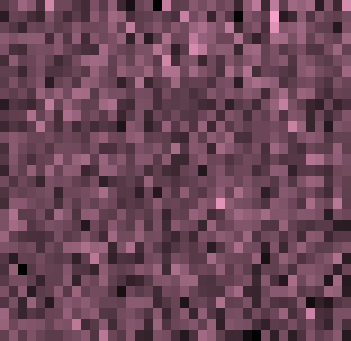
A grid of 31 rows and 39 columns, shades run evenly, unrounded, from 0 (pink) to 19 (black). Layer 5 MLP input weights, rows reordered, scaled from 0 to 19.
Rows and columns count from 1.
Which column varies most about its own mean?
31
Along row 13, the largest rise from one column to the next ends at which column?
27
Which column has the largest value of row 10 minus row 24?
38
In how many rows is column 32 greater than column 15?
15
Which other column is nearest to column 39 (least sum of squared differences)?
34
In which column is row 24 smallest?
11
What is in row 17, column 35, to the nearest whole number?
7
